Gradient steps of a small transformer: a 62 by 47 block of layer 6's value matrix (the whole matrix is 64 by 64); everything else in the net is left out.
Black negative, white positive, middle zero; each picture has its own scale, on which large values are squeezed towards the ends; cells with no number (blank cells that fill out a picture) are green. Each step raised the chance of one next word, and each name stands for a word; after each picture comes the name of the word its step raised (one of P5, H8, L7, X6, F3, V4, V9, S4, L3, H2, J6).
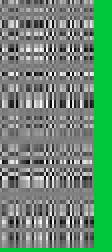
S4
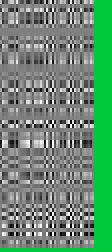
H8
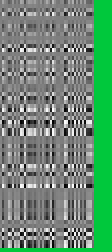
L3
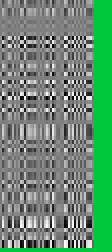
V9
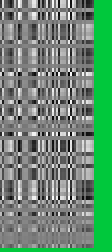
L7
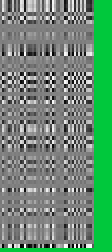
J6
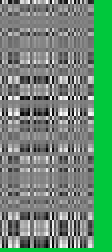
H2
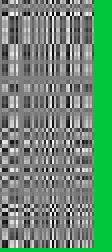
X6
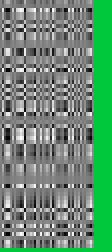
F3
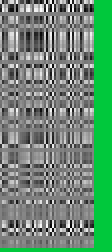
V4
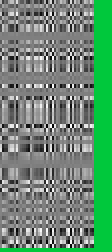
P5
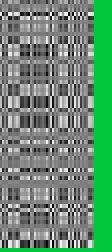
X6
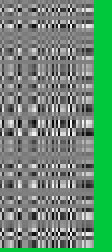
L3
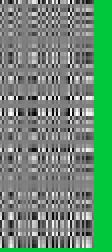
H2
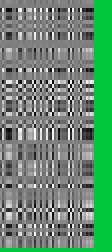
F3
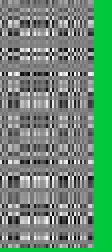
S4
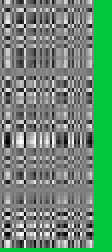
H8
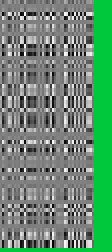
X6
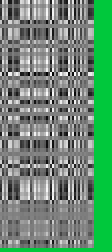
L7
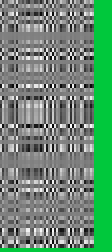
P5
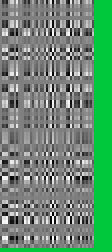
S4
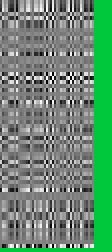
J6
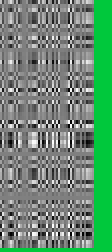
H8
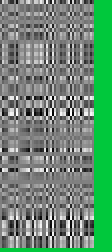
H2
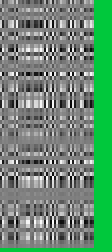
S4
